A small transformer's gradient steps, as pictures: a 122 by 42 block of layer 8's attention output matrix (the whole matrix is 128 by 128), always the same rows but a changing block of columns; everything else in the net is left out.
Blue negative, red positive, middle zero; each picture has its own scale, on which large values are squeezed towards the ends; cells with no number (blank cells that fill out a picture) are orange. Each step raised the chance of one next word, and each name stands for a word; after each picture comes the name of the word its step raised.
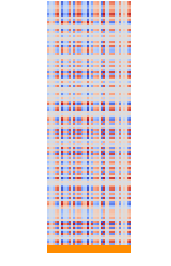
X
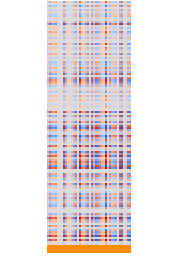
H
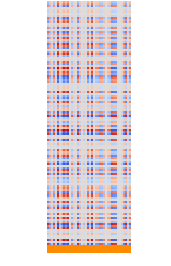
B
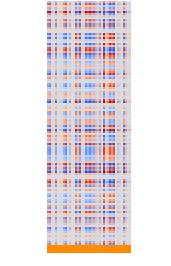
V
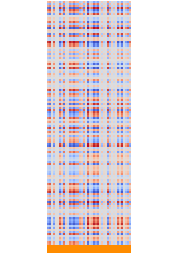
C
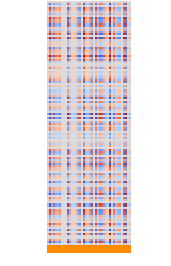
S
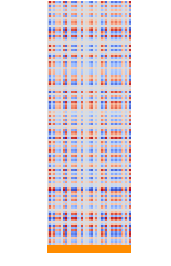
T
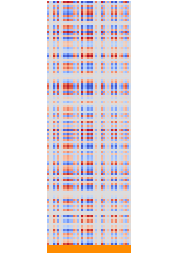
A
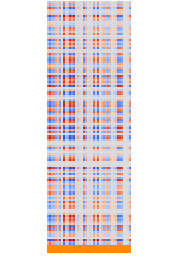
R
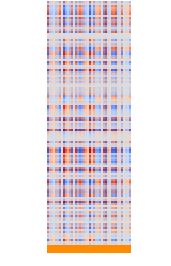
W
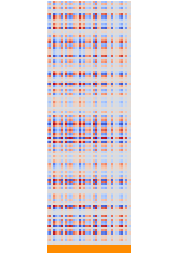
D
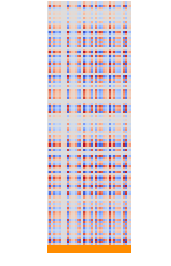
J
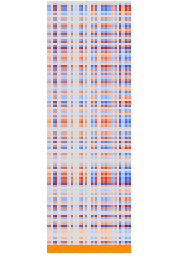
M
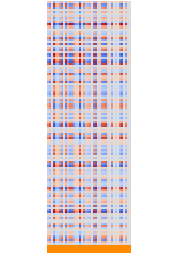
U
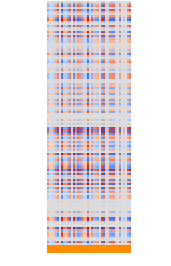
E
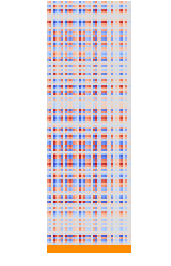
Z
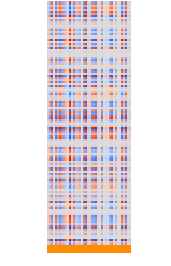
R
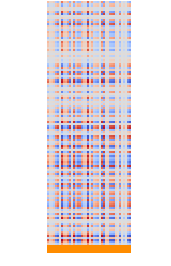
H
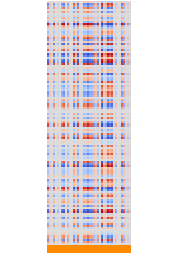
U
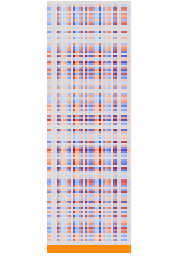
W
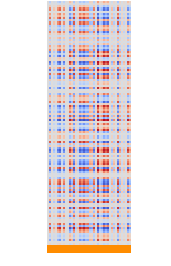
W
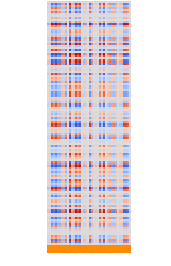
U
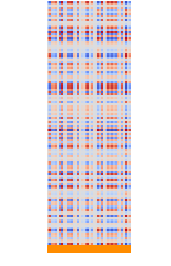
A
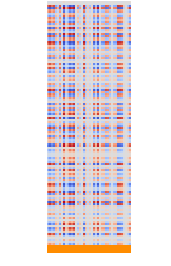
C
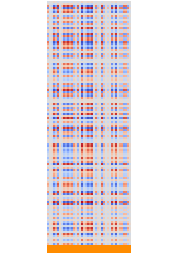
C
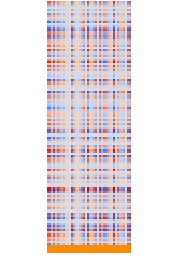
T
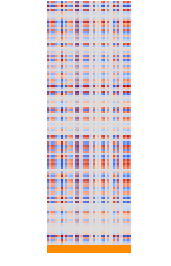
Z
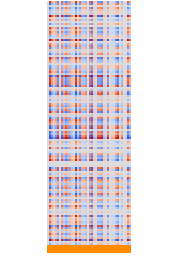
R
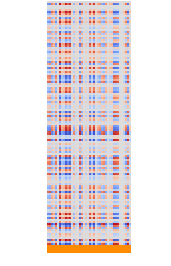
B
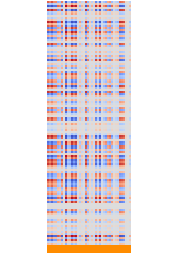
Z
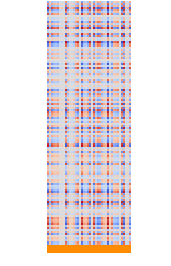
C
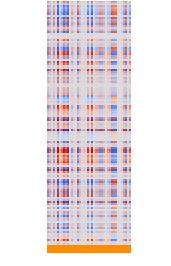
W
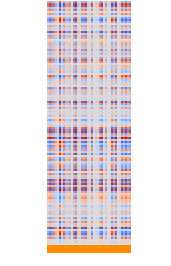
E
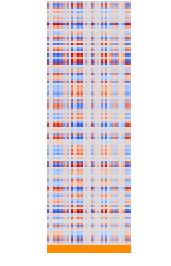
U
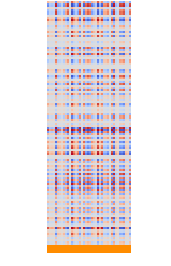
E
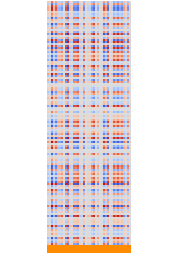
M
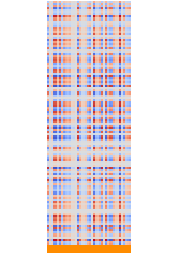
R
